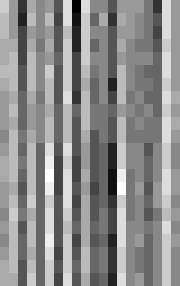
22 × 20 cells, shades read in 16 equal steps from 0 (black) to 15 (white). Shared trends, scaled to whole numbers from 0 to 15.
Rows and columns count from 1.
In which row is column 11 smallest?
15
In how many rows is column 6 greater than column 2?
15
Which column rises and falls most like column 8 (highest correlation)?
4
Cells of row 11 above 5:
17
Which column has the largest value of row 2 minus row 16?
12
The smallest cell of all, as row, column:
1, 9
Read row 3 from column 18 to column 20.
4 13 9
